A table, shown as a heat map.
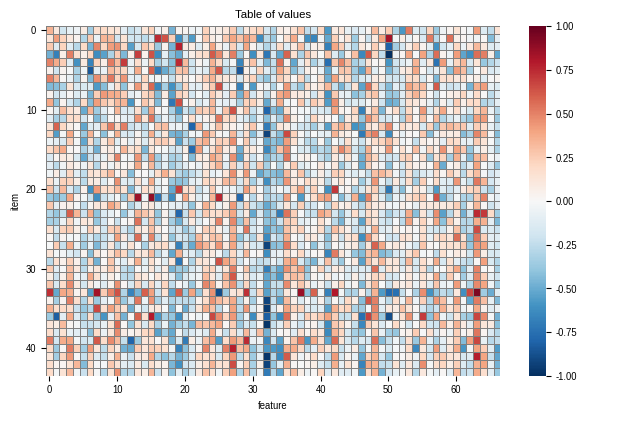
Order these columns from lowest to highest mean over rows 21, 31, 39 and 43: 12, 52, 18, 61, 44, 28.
18, 61, 12, 28, 44, 52
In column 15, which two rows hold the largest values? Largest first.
21, 36
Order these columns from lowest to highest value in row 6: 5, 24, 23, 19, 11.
5, 19, 23, 24, 11
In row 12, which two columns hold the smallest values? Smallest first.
21, 32
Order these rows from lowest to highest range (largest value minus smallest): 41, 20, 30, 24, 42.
24, 30, 20, 42, 41
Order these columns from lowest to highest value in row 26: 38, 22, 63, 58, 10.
38, 58, 22, 10, 63
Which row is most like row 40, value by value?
31
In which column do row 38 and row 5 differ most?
28
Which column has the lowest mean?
32
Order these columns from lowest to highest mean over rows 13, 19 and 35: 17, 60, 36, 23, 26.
17, 26, 36, 60, 23
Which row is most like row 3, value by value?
36
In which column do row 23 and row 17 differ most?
64
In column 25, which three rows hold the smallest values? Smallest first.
33, 39, 35
